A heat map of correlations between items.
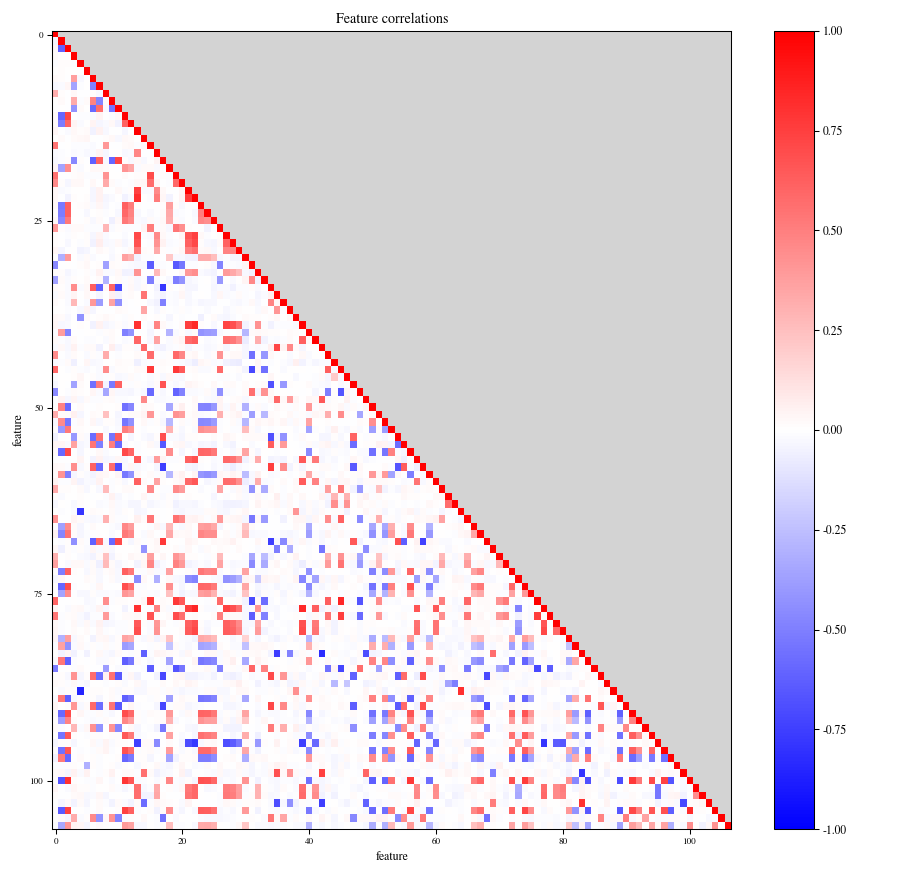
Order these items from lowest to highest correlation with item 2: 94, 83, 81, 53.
83, 81, 53, 94
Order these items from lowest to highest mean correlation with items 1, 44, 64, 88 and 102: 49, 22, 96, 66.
96, 66, 49, 22
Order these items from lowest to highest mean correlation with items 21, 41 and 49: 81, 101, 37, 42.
81, 37, 42, 101
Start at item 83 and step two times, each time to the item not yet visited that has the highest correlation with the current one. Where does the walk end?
69
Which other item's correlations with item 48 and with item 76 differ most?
45
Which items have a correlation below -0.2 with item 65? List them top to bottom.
31, 33, 48, 85
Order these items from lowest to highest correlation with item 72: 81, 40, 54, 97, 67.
97, 40, 54, 81, 67
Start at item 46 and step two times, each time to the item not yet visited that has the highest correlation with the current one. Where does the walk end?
62
